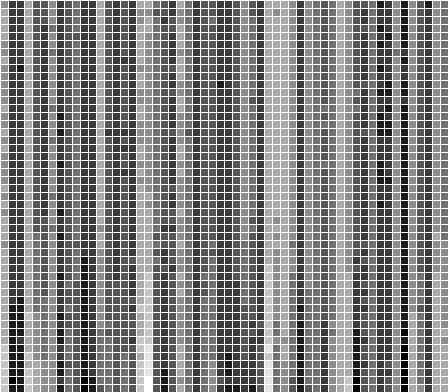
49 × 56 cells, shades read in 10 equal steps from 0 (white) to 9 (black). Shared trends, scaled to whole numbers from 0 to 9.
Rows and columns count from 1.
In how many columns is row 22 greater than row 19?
2
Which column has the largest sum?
51
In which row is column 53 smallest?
49
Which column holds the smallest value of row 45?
19
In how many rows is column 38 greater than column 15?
14
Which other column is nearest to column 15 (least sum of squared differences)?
17
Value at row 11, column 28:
8
